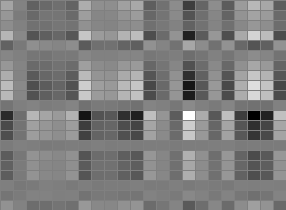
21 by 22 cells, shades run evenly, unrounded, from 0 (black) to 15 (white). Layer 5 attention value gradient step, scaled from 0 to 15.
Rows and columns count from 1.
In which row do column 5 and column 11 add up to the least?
12
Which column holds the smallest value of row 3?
15
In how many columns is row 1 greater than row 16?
12
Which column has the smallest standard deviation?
2
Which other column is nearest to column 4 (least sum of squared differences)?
16
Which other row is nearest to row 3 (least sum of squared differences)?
21
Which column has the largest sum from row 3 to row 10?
20
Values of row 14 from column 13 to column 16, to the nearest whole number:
8 6 12 9
